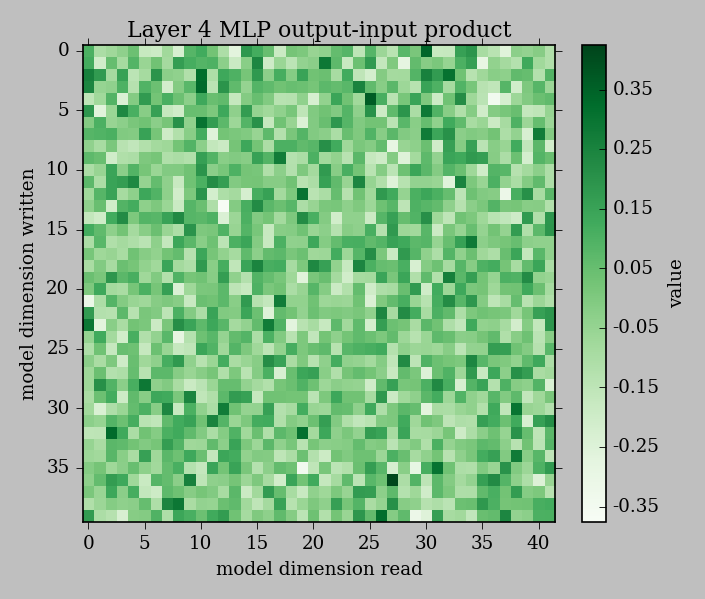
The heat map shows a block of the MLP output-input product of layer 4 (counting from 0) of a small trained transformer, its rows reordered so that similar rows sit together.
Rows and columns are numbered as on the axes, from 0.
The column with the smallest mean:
1
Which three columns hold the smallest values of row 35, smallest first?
19, 29, 27
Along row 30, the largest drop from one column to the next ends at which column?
8
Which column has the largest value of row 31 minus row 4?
36
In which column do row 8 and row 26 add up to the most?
34
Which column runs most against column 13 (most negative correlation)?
15
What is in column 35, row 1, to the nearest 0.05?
-0.3
